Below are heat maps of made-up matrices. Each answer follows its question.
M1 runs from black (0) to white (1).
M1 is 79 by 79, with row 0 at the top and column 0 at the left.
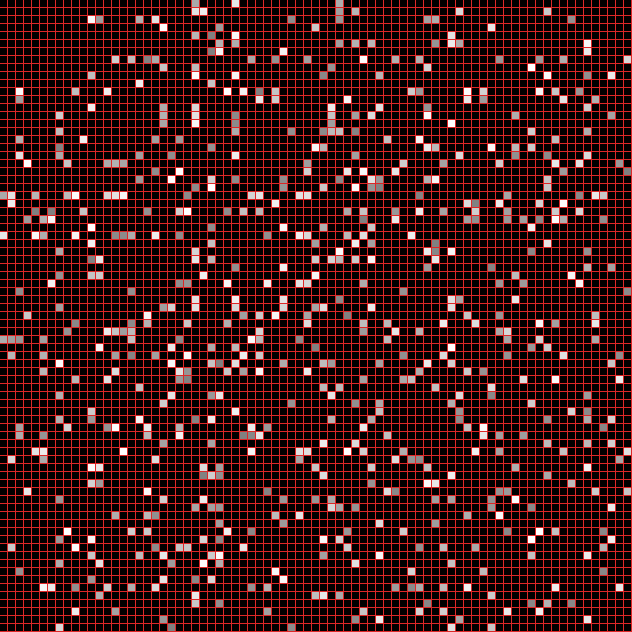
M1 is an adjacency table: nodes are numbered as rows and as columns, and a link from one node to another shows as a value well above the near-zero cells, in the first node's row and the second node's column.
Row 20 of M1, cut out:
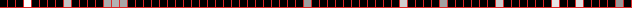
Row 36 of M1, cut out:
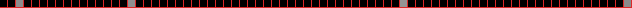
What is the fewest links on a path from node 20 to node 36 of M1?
2
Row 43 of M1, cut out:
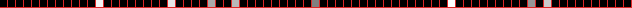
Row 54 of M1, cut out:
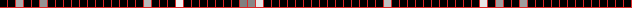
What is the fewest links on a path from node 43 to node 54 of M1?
3
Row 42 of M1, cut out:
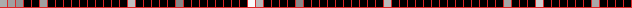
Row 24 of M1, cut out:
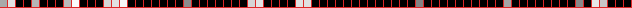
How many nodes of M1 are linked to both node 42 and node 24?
7
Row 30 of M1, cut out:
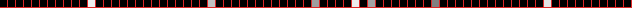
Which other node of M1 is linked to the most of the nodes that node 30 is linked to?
node 32
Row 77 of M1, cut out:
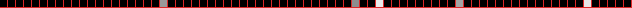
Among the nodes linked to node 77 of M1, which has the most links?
node 73
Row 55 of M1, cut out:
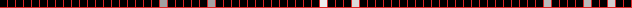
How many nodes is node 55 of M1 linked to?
7
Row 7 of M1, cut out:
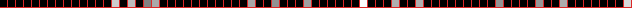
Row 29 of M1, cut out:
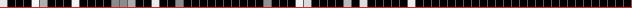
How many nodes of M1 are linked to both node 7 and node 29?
5
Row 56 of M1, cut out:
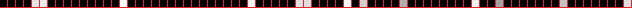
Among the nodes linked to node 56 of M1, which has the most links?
node 45
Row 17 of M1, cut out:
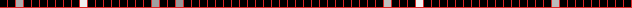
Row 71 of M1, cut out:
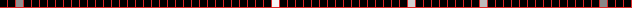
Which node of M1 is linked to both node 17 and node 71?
node 2
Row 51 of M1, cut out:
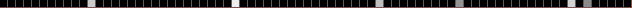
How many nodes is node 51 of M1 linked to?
6
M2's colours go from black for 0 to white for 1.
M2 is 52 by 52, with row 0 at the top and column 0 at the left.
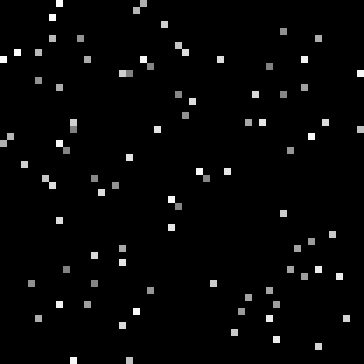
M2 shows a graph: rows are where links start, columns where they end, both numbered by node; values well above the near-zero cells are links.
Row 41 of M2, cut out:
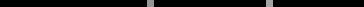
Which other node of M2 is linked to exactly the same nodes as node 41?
node 9
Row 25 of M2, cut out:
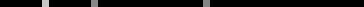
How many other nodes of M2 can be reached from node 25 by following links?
7
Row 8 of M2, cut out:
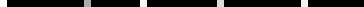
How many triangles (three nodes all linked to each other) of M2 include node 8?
2
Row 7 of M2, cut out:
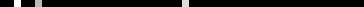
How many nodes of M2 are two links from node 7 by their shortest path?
3
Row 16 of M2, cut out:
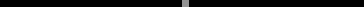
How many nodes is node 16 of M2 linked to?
1
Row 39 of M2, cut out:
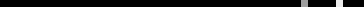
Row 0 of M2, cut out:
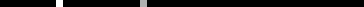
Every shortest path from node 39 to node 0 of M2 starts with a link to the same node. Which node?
node 43
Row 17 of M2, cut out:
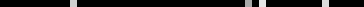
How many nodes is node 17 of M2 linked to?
4
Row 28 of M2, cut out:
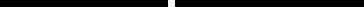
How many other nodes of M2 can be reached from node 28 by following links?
2
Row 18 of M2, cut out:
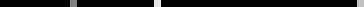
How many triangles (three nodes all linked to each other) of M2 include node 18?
1
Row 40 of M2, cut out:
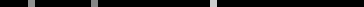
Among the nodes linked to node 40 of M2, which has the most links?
node 13
